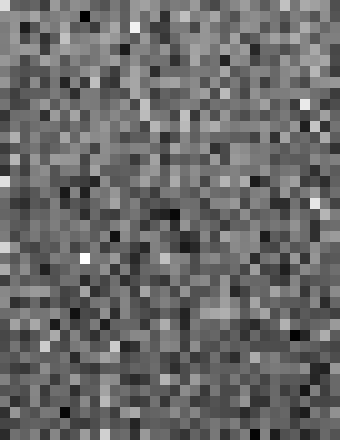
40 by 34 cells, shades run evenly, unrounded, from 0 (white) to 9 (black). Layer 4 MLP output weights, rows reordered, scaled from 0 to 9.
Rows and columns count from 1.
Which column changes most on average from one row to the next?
9
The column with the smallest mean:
11
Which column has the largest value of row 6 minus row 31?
18
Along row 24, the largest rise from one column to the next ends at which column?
10
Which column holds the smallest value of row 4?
7
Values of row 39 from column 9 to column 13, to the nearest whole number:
7 6 5 6 6
